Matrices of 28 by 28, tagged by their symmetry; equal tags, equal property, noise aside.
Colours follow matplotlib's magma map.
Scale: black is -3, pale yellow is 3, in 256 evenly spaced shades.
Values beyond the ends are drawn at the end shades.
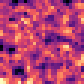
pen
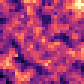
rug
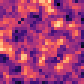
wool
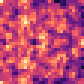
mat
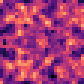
mat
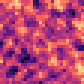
rug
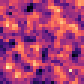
rug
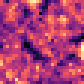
rug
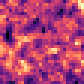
pen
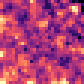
rug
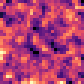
rug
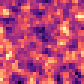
pen
